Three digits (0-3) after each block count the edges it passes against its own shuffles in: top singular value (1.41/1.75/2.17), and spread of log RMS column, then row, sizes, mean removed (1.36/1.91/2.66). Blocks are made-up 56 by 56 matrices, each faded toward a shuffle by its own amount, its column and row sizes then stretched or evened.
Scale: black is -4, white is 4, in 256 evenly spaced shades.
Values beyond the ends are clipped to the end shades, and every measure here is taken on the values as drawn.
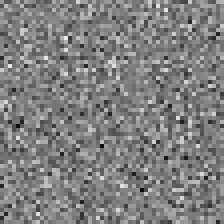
1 0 0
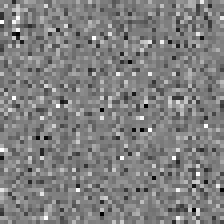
1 1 1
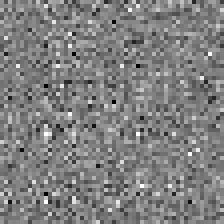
2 1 1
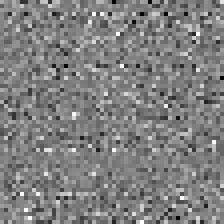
1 0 2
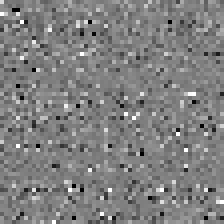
1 0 2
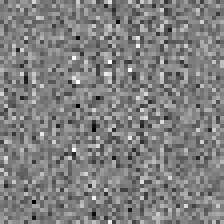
2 2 0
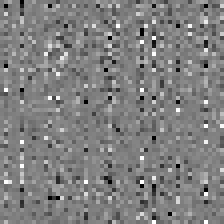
2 3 1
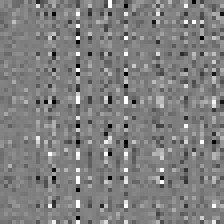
3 3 2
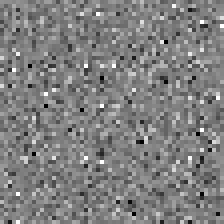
0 1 0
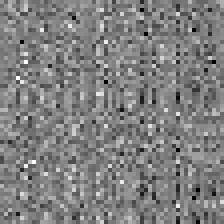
3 2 0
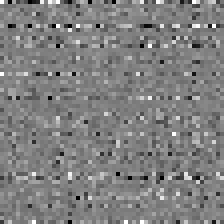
2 1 3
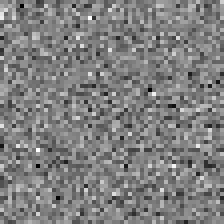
1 0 1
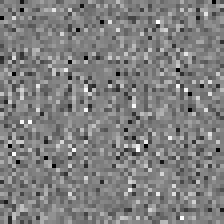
2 1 1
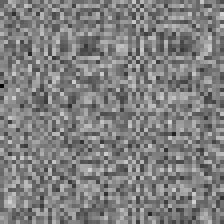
3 1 0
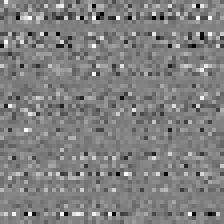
1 0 3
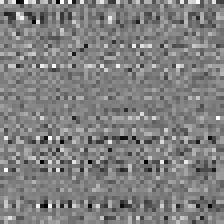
3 0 3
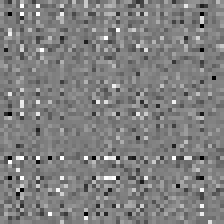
3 2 2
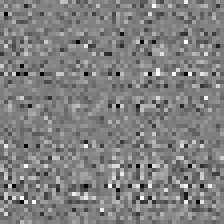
2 1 3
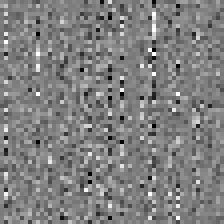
1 3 0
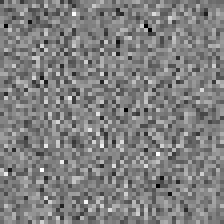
2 1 0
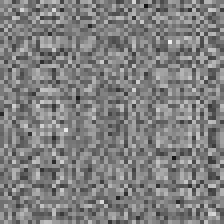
3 2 1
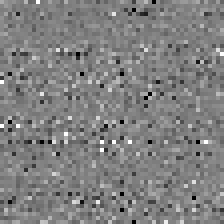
0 0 2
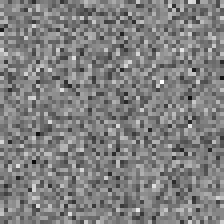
1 1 0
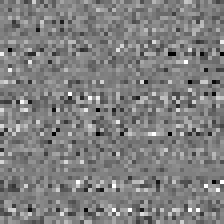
0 0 3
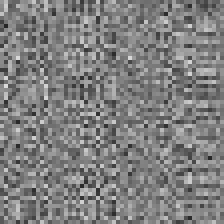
3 3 0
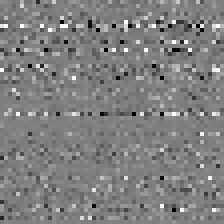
1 0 3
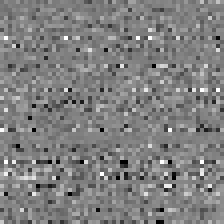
0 0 3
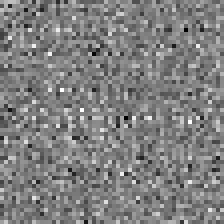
1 0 2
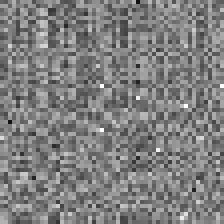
3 0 0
